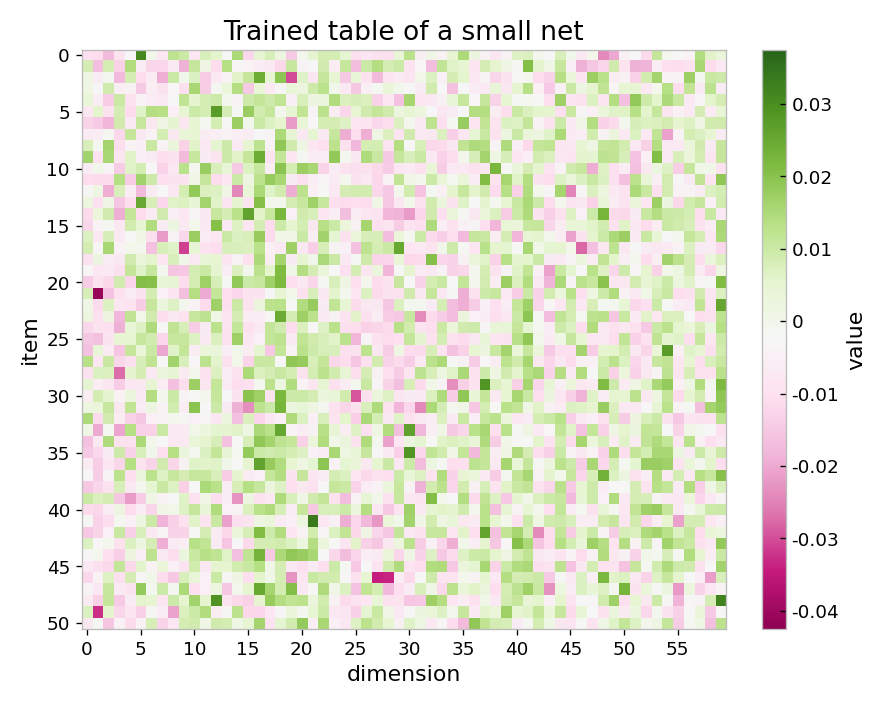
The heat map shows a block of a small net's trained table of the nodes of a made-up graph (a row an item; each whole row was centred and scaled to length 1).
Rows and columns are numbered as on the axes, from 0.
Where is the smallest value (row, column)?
21, 1
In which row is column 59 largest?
48
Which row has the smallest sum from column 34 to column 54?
22
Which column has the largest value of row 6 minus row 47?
55
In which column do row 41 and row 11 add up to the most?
37
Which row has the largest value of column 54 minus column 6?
36
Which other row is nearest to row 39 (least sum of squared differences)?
32
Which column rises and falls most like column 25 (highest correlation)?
52
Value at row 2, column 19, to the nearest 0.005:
-0.03
